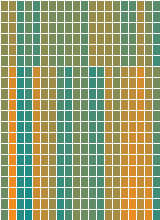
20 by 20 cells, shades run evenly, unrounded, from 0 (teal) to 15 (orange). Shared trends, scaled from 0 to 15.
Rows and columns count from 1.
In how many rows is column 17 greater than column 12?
14
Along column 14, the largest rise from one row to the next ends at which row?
7
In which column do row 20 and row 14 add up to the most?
2
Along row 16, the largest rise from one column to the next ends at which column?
5
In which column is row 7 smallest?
3
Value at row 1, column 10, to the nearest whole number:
7
